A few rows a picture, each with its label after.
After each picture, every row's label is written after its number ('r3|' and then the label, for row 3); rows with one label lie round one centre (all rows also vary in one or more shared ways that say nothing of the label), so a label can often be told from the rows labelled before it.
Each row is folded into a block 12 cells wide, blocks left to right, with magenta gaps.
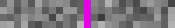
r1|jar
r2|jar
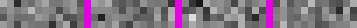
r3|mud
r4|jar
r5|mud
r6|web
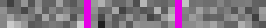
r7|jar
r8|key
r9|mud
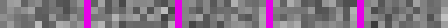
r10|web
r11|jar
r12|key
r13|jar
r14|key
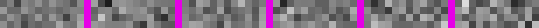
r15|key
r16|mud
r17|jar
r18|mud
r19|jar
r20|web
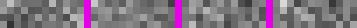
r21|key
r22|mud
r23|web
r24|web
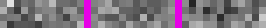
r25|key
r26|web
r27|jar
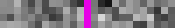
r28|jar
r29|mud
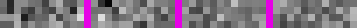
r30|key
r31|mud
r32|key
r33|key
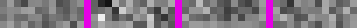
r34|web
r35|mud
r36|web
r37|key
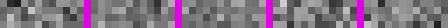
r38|mud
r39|web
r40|key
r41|web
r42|mud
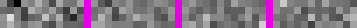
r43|mud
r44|mud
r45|jar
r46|key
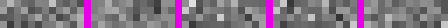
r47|key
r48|web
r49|key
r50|key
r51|jar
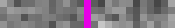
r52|mud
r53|web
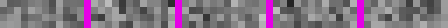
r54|mud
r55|jar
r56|key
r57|key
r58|web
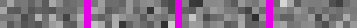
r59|key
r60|jar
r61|mud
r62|web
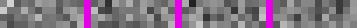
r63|key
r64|key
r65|mud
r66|web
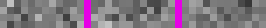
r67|key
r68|web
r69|web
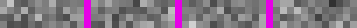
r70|key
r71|key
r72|jar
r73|web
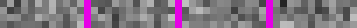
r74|key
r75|key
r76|mud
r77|jar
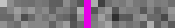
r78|mud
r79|mud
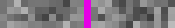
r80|web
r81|jar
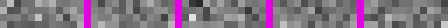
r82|key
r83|jar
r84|mud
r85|jar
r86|jar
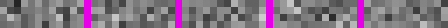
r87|key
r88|jar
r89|key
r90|web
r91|mud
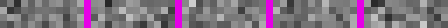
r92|key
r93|mud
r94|key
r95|key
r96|mud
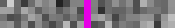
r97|web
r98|key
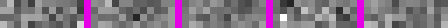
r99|jar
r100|web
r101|web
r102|mud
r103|jar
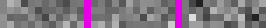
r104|web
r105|jar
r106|mud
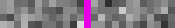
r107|jar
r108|mud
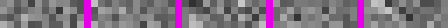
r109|jar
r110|mud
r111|jar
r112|mud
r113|web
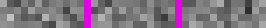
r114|mud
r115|mud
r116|web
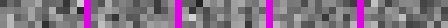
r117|web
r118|web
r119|key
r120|jar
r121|web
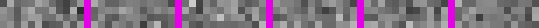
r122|web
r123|mud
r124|key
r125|jar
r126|jar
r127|mud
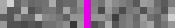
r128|key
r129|key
